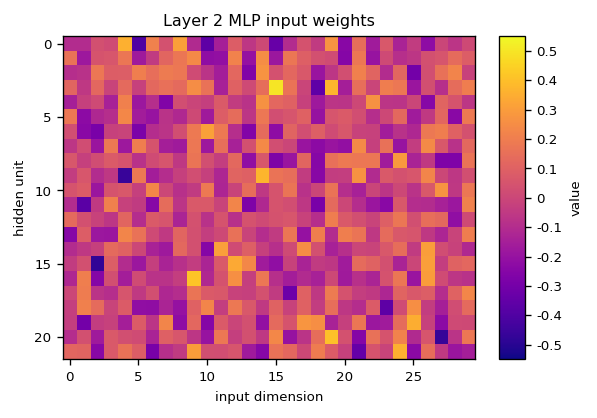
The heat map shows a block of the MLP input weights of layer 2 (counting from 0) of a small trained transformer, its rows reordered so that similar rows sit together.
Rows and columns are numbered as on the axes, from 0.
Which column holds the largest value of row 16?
9
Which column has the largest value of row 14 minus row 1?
11
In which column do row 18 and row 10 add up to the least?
23
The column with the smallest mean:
2
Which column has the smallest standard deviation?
3
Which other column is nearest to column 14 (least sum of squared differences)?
21
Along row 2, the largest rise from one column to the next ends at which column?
14
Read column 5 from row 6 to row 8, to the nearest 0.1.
-0.3 0.2 -0.1
